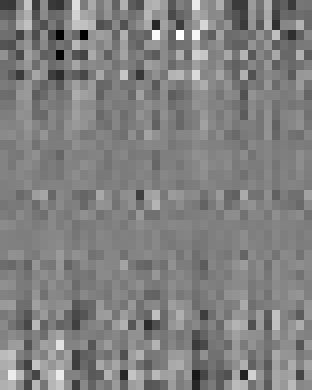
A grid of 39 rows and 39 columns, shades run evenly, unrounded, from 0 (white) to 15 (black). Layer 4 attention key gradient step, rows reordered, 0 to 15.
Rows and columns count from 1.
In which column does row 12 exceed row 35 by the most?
8
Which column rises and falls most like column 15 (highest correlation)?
37
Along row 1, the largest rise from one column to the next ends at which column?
5
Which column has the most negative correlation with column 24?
12
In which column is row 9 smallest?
26
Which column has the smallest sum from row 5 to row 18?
25
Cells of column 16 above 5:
35
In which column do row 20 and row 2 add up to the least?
19
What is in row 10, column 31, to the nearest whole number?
10
